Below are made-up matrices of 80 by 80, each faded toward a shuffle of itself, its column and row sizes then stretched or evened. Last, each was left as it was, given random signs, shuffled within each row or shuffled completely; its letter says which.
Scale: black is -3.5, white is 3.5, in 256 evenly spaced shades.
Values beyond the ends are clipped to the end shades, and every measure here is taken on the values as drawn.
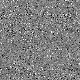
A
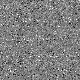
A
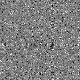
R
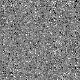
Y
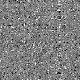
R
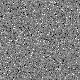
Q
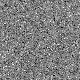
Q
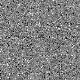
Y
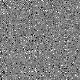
R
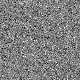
Q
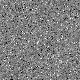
Q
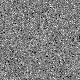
Q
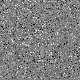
A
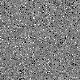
Y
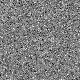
Q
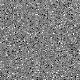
R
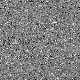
A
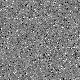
Q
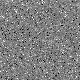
Q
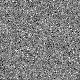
Q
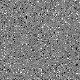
R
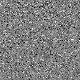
A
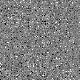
R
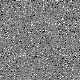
Y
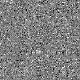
R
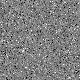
Q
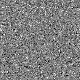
A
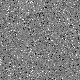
Q
